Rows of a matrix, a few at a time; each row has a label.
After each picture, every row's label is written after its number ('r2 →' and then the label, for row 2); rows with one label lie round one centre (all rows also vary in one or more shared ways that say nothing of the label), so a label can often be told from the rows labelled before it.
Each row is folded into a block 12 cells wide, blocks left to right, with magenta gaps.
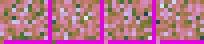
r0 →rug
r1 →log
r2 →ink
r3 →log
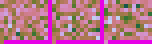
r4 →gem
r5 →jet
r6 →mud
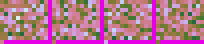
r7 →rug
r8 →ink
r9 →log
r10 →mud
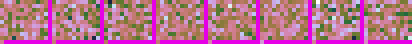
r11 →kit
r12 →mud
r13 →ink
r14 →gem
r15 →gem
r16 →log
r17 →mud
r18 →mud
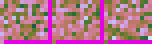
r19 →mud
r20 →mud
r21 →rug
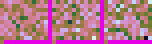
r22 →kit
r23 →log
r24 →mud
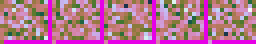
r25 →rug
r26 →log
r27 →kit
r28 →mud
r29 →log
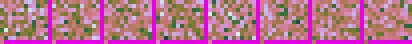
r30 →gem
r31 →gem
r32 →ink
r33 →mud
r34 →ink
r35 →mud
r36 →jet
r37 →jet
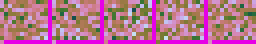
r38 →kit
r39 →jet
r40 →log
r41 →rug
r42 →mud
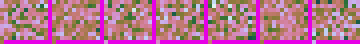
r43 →gem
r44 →jet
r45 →kit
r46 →mud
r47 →log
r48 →kit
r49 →ink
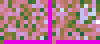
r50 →rug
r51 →kit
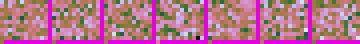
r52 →kit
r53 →log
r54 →jet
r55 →log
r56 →ink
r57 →ink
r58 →rug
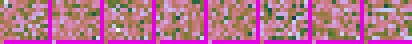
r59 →rug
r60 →mud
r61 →ink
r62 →kit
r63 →gem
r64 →jet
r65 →log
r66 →rug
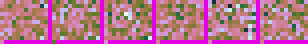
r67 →gem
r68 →rug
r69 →ink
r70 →mud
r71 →ink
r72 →rug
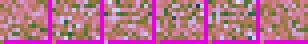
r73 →jet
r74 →gem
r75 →mud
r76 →gem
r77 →mud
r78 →jet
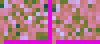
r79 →kit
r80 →jet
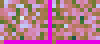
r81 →log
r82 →log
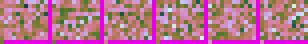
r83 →mud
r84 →jet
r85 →mud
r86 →rug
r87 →gem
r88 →rug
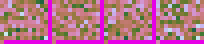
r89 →kit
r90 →rug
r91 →rug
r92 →ink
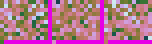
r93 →rug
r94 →log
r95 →kit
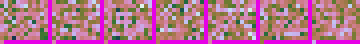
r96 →jet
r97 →ink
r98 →log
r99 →ink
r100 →log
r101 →rug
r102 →log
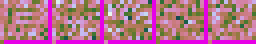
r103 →jet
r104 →mud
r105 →gem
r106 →rug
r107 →mud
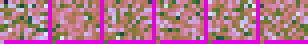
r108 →log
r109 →rug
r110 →gem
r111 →kit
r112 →gem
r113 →jet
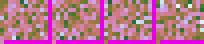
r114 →log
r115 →mud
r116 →rug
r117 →kit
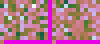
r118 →gem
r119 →ink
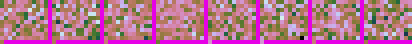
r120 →kit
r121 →jet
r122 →log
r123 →rug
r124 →log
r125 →log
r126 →gem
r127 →jet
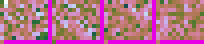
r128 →mud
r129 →rug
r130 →jet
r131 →mud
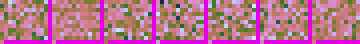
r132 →kit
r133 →jet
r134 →rug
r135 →ink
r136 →gem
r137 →log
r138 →jet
